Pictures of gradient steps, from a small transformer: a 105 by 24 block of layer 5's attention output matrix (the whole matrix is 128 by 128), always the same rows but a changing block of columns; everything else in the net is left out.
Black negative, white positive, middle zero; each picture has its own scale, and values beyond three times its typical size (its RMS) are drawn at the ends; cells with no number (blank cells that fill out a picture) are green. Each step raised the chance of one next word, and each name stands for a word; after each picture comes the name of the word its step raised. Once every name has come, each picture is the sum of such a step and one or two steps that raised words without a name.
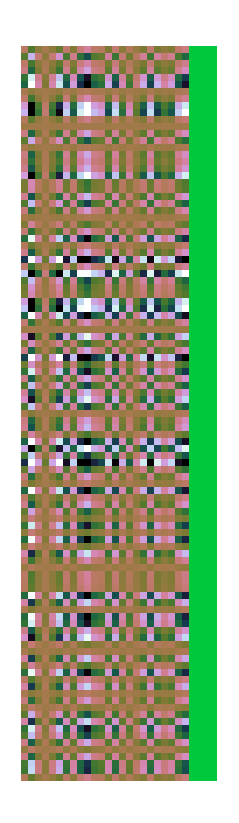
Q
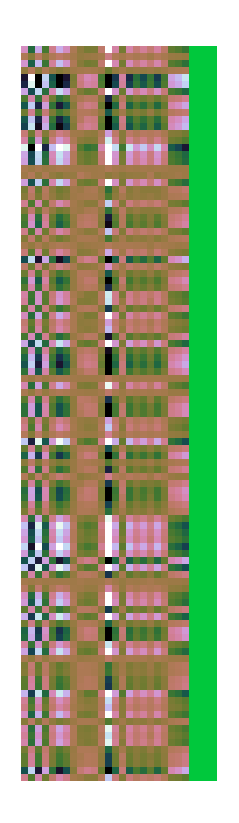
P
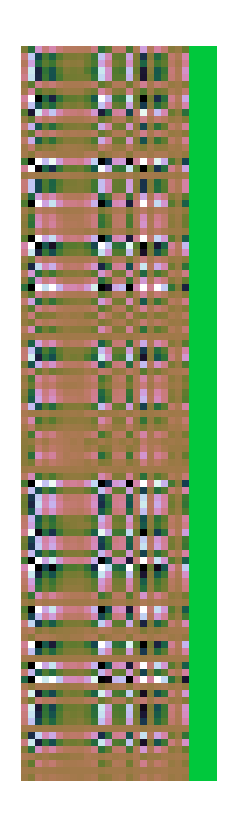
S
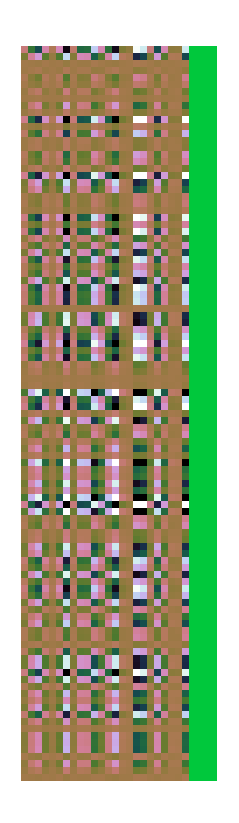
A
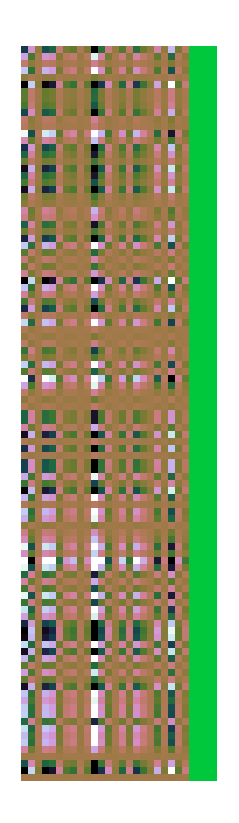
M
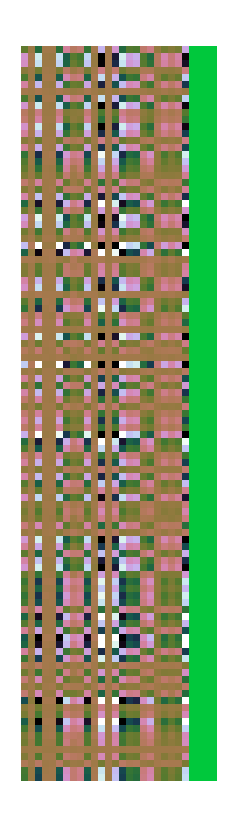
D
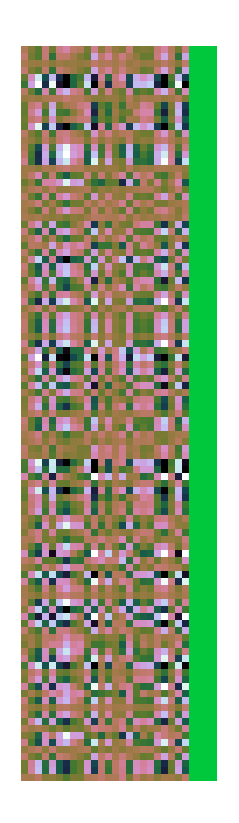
P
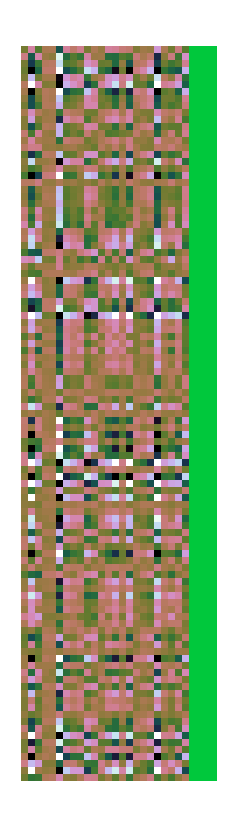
Q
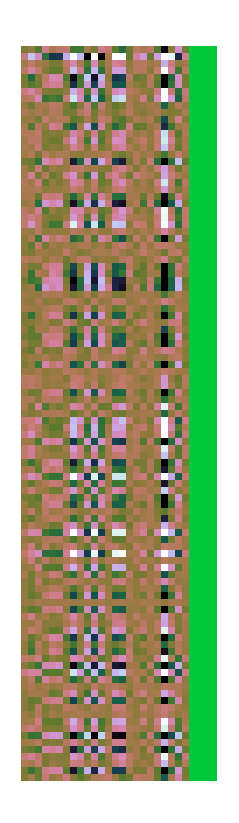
S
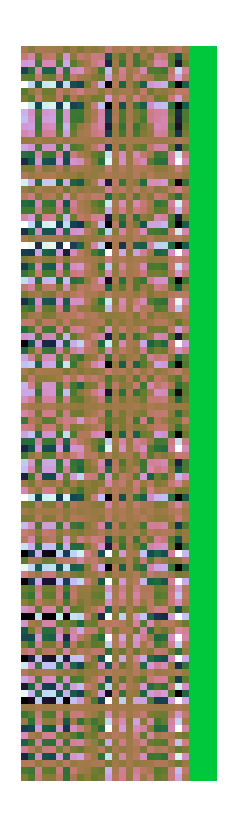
D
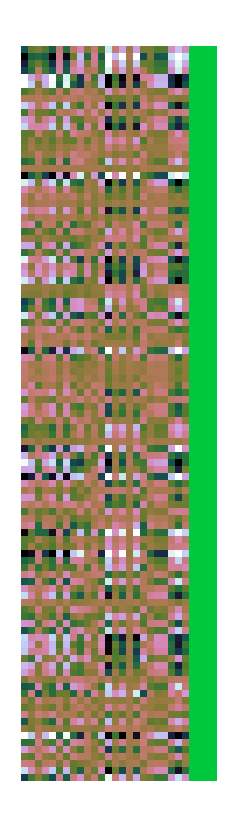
Q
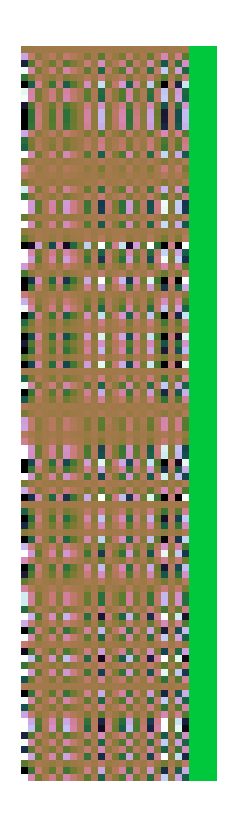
D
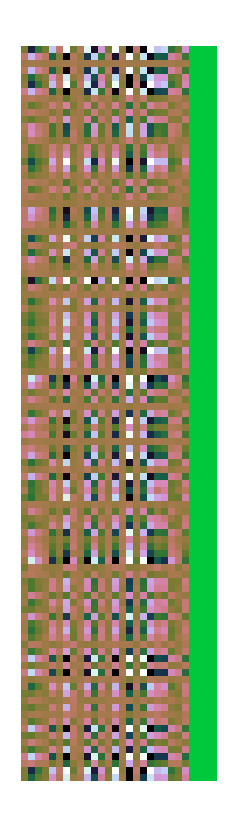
M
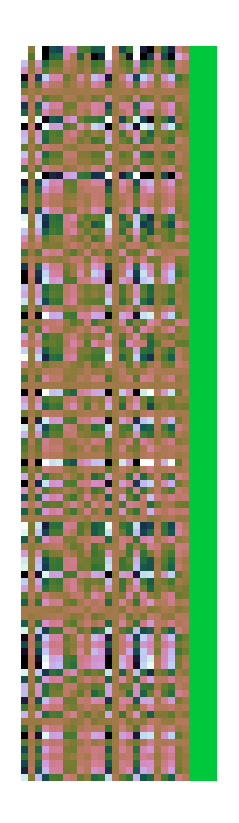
A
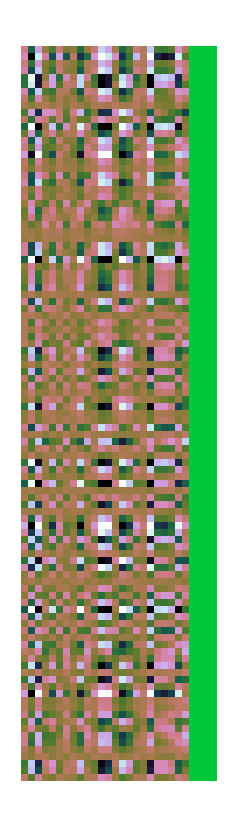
P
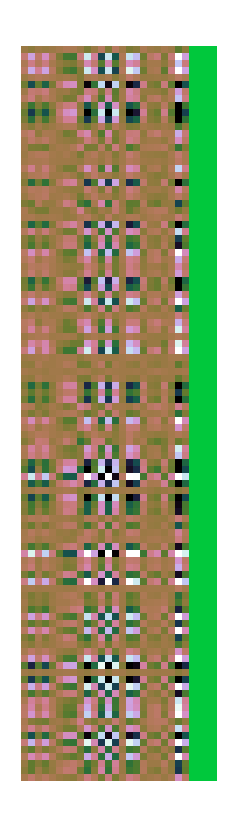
S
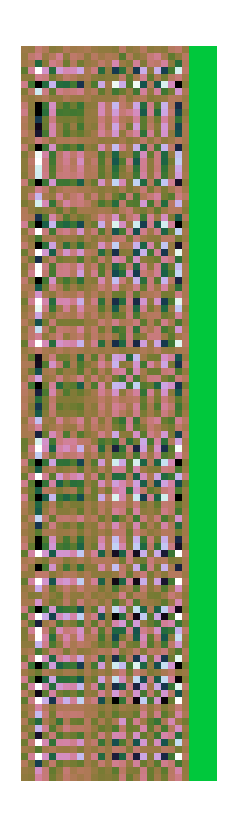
D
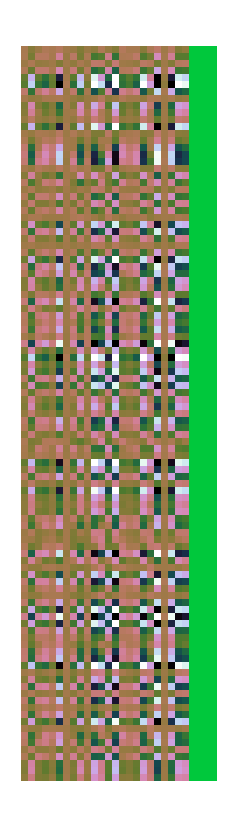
P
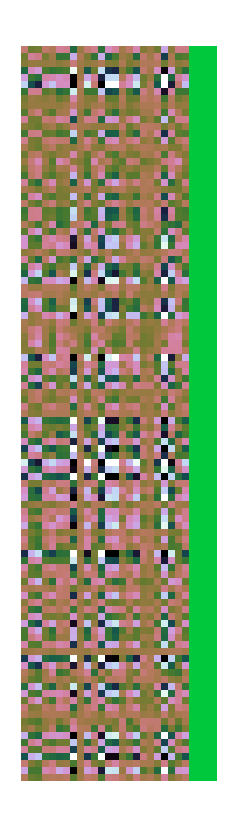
Q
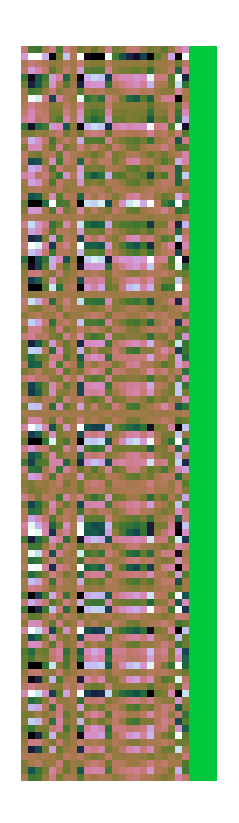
S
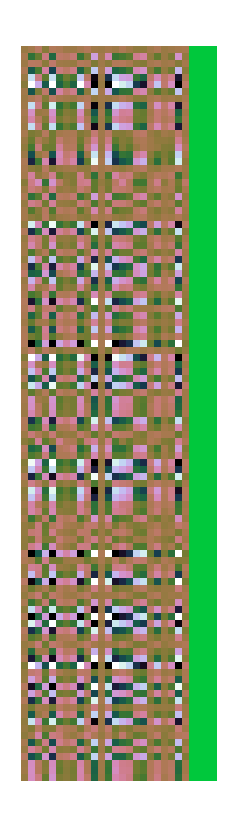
P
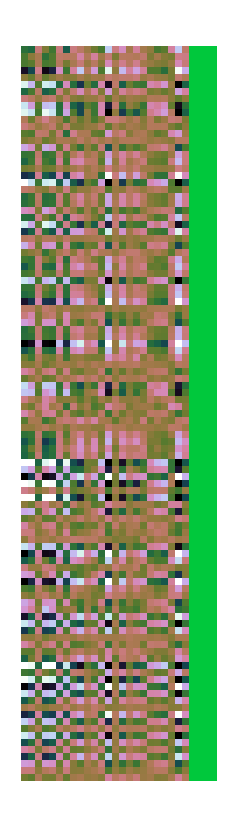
A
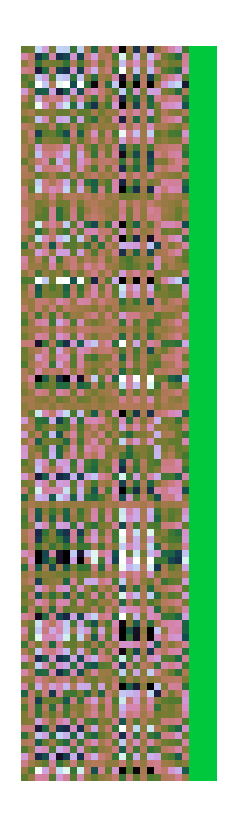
M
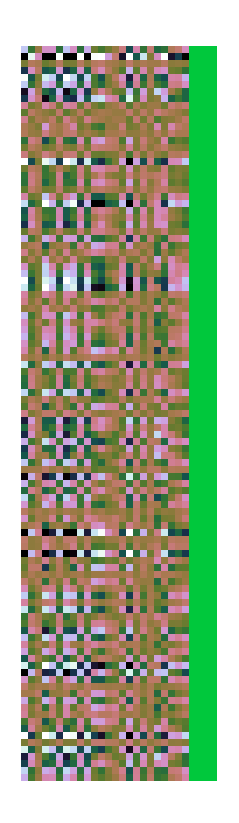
S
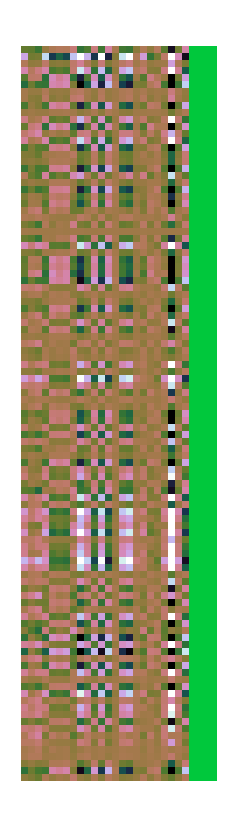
M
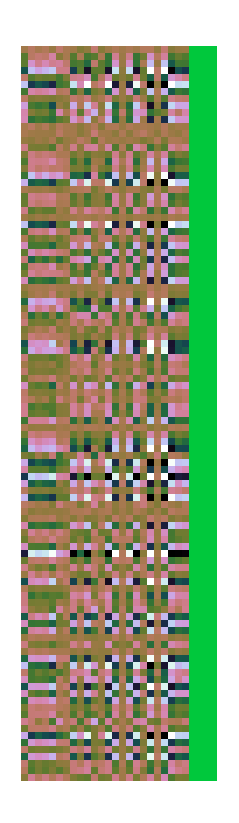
Q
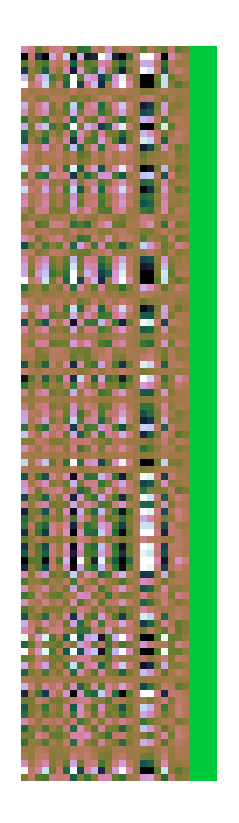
M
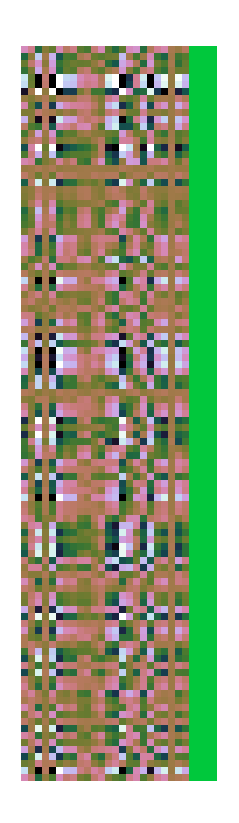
P
